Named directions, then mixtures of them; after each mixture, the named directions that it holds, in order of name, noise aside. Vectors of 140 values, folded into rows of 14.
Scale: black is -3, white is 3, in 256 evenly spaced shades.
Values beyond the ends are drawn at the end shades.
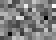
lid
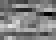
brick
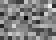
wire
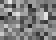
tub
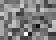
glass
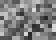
glass, lid.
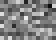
wire.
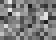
tub.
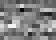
brick, glass.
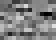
brick, lid.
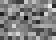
wire.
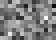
lid.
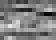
brick.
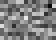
wire.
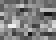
brick, glass.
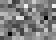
lid.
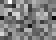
lid, tub.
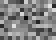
wire.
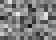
tub.
